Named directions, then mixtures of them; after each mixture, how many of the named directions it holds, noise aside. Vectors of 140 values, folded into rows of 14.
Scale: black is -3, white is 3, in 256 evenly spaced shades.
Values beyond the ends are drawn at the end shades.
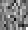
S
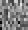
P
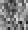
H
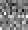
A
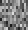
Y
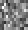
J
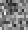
three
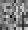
four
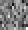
four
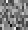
two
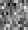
four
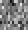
four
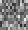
three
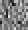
two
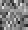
two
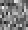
four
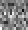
two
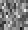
one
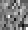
one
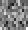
four
